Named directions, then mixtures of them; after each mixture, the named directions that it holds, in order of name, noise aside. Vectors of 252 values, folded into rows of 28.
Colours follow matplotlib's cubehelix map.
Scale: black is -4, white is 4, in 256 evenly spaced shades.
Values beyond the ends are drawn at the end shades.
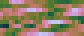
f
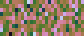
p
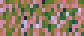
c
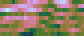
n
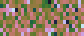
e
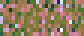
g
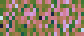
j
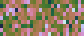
e, f, j.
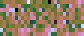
e, p.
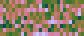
c, f, g.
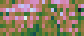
c, n.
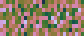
c.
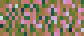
c, j.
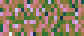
p.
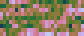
e, f, n.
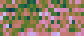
g, j, n.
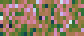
g, j, n.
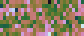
e, f.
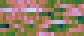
f, n.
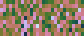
c.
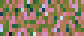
p.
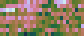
e, n.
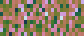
c, p.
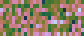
c, f.
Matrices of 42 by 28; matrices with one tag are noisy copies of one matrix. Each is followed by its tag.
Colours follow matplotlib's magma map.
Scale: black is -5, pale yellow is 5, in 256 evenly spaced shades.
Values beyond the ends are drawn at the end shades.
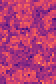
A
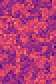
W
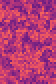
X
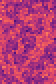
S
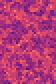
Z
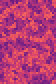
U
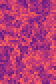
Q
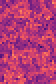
U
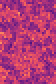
X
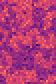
A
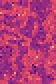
Q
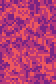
U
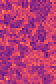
Q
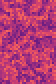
Z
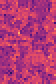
Q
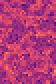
Z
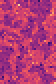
Q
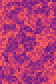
S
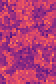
A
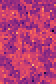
X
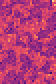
W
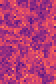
Q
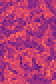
U
